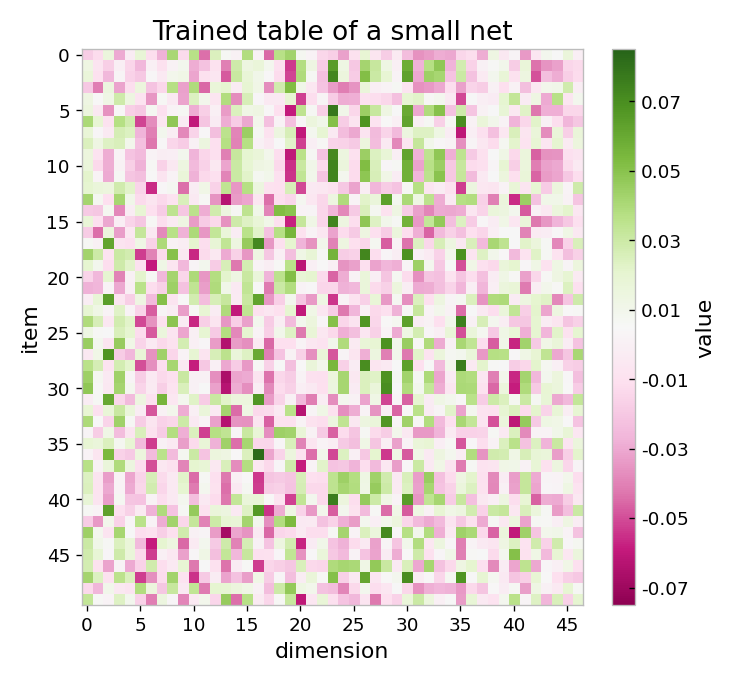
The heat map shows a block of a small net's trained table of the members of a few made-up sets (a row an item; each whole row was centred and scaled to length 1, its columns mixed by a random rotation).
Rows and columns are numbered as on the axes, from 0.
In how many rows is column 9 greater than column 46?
22
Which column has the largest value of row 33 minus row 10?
28
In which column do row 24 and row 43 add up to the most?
35
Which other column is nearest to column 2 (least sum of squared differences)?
46
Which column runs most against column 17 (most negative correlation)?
43
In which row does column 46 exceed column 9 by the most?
12
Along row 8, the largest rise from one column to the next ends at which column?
15
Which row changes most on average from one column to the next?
36
